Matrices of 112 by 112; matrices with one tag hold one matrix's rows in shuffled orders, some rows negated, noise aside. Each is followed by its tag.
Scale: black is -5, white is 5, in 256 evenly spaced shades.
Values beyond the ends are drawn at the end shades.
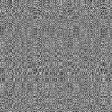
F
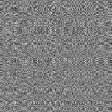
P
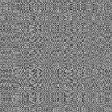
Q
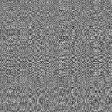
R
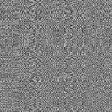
Q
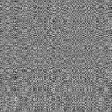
P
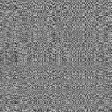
P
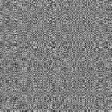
P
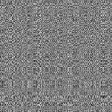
F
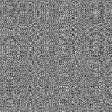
R
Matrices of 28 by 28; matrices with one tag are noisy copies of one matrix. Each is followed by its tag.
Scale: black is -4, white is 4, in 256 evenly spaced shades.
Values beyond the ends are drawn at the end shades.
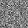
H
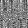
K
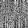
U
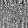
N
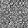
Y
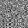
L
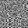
L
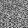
L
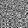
L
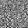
L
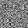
L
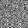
L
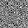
H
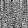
K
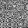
L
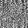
N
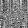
K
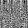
K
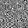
L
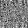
N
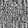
N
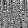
K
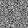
H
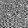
L
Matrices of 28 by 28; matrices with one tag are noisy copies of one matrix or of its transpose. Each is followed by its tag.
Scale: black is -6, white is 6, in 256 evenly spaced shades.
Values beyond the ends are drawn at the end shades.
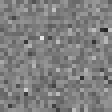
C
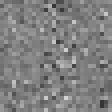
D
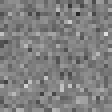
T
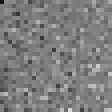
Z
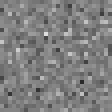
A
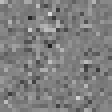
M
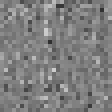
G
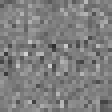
D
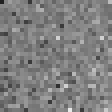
Z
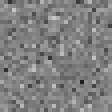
A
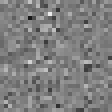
M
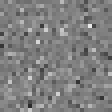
C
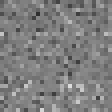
T
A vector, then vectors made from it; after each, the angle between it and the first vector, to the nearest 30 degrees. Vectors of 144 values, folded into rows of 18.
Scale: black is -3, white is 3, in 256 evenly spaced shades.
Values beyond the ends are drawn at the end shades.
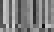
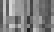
90 degrees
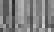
150 degrees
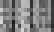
120 degrees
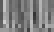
30 degrees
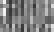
60 degrees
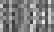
120 degrees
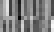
60 degrees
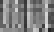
60 degrees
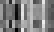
90 degrees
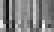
150 degrees
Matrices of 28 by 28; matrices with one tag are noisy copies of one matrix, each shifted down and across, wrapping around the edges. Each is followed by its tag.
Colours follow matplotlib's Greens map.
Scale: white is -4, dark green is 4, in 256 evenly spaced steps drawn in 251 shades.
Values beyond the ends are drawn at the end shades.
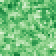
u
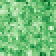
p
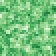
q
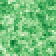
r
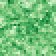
u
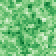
r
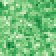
r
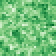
r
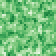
q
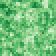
p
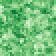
p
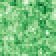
p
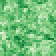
p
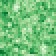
p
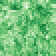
p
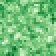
u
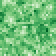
u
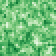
u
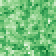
p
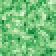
q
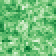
r
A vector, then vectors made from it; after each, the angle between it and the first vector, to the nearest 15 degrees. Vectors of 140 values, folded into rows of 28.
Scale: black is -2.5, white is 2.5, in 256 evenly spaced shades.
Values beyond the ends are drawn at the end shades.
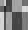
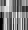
135 degrees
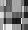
60 degrees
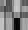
45 degrees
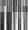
120 degrees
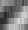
105 degrees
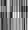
120 degrees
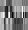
45 degrees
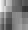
120 degrees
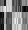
165 degrees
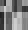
165 degrees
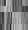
150 degrees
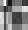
30 degrees
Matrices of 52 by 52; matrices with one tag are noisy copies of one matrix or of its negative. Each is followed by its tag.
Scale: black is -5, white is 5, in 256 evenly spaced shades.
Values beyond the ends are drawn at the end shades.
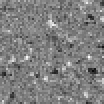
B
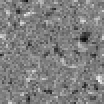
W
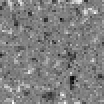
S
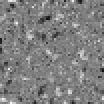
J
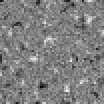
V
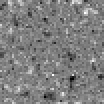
S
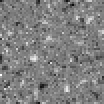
V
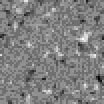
W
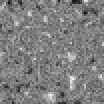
S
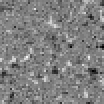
B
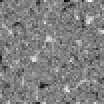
V
